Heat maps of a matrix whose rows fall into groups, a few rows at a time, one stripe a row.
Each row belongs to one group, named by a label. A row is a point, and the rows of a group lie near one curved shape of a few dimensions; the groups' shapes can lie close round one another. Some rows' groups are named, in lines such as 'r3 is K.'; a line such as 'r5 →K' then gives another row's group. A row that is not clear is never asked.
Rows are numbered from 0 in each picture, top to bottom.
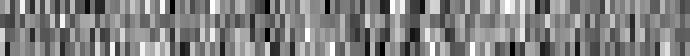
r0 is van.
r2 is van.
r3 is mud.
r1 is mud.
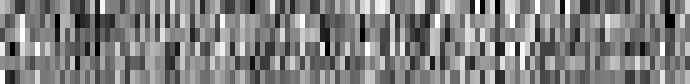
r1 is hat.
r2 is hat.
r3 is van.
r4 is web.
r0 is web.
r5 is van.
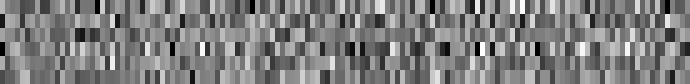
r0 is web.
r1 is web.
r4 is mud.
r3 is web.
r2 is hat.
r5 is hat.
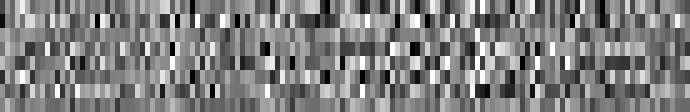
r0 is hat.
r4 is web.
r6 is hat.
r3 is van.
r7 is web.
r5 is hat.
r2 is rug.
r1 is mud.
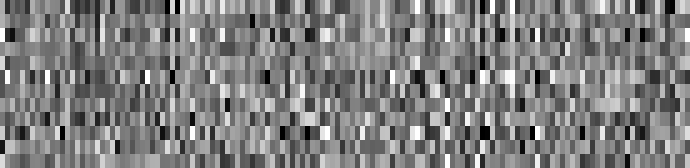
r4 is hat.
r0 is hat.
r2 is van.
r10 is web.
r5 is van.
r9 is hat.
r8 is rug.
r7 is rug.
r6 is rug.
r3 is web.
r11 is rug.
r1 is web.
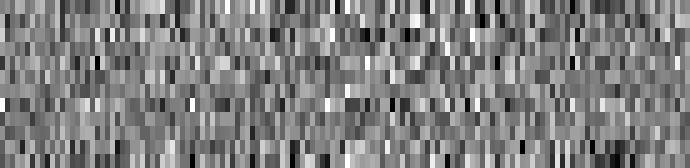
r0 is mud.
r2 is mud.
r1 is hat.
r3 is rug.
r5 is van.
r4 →mud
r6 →rug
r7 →van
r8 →web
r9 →mud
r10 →web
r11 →rug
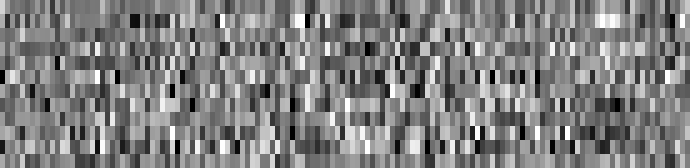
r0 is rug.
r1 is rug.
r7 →rug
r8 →mud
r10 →mud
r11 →hat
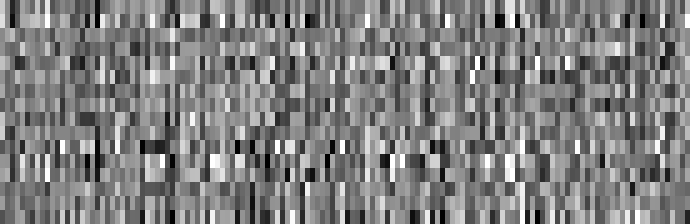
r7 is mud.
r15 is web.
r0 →van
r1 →van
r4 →web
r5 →mud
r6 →hat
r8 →hat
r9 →van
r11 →van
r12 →van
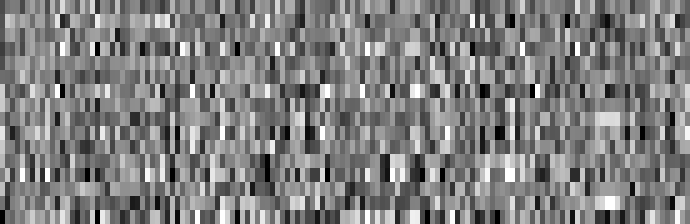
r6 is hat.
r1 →hat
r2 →web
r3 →mud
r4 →hat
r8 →rug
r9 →van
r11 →van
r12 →van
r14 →rug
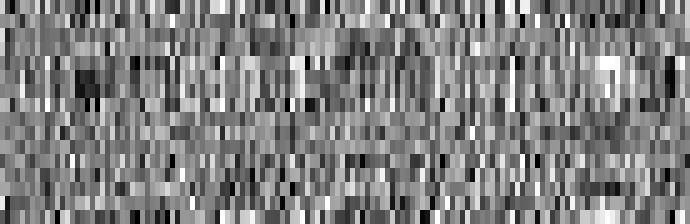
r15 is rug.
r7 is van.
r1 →web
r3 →mud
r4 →rug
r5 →hat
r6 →hat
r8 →web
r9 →mud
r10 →web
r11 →web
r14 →van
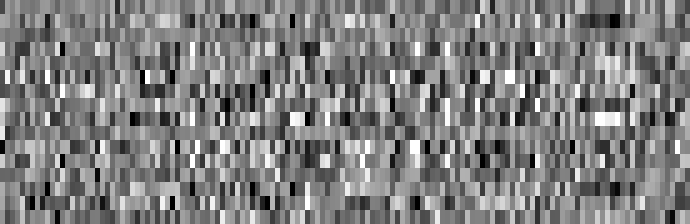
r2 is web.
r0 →web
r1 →rug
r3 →hat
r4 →rug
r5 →van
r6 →mud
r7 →rug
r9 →van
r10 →mud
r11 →hat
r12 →mud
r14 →van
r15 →rug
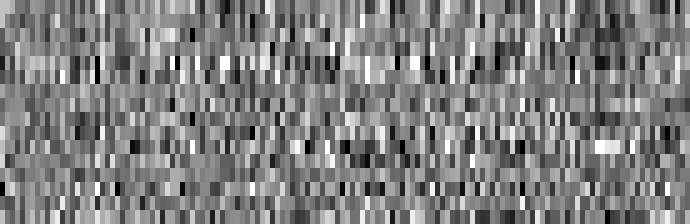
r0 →rug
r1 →rug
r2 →rug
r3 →mud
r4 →mud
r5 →mud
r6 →mud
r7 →web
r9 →web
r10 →rug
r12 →web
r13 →web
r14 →mud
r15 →hat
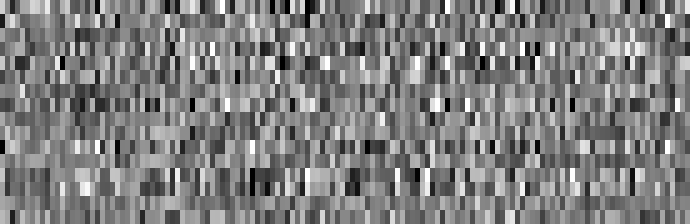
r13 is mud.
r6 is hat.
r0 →van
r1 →web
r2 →hat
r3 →web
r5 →mud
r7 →rug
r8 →web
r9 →rug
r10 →web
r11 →mud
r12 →mud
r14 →rug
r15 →van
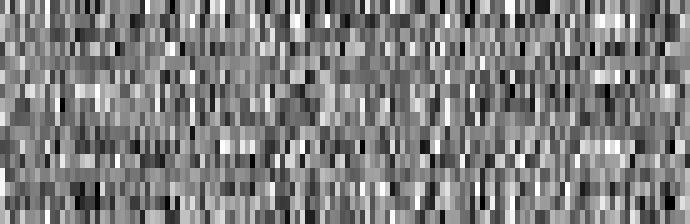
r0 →van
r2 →hat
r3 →web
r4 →hat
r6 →hat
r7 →hat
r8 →rug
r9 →rug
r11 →mud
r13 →web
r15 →van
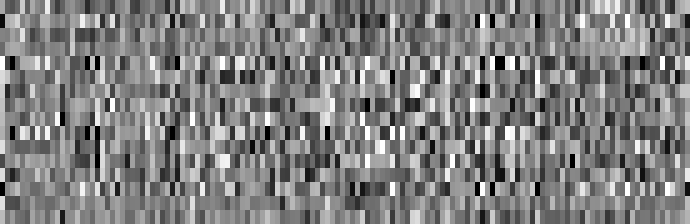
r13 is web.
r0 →rug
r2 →hat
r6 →hat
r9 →van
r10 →web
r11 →mud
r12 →van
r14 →van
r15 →hat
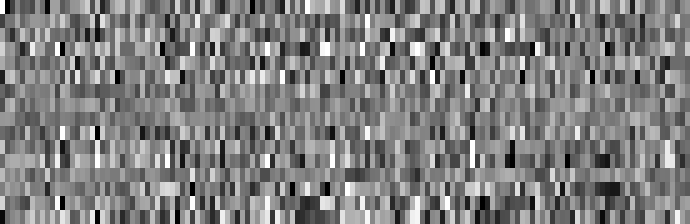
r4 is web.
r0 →van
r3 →hat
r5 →web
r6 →rug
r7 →web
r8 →web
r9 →mud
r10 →mud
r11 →hat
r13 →rug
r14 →hat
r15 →mud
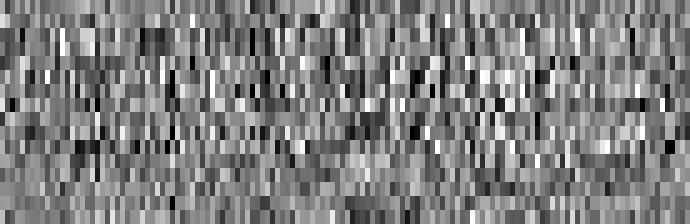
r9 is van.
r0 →mud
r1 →rug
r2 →mud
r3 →mud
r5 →van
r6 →web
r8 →web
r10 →hat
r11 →web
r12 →mud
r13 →hat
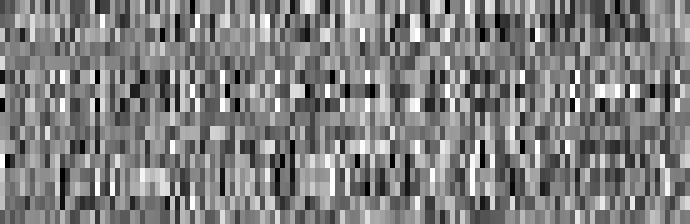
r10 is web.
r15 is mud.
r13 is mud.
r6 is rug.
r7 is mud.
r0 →rug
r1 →mud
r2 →hat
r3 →hat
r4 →rug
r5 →mud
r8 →web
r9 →van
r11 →van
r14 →hat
